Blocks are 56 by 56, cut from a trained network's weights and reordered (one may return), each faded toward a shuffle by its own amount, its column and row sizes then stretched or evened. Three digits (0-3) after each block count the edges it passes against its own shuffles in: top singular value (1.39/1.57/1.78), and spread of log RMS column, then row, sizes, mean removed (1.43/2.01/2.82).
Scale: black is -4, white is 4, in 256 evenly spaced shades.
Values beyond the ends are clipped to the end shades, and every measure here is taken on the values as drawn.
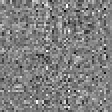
2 2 1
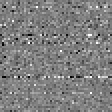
1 0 2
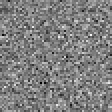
0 0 1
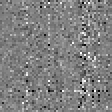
2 2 1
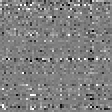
0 1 3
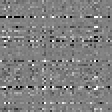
3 2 3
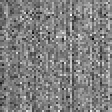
3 1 1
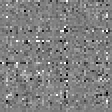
0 2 2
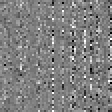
2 3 0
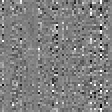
3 3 1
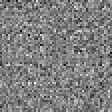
3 1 2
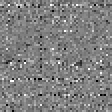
0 1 2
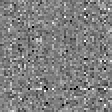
1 2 0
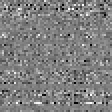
0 0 3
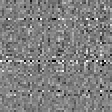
3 2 2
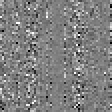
0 3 0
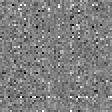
0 2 1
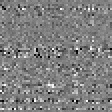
0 1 3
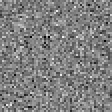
1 0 0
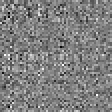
3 2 1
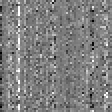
3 3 0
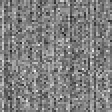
3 0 0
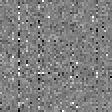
1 2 0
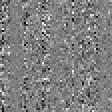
0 3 0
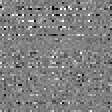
1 1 3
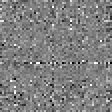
1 1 2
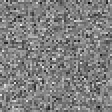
0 0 1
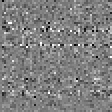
1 2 2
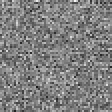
2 0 0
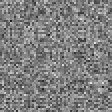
3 0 0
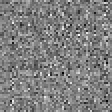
2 2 1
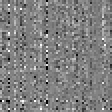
2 3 1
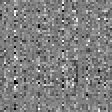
1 3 1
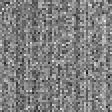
3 0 0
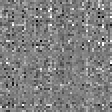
0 2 2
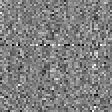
2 1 1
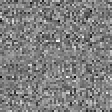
2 1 2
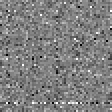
1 1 1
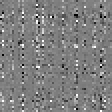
0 3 2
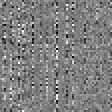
3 3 0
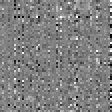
1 3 1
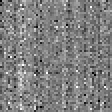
2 2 1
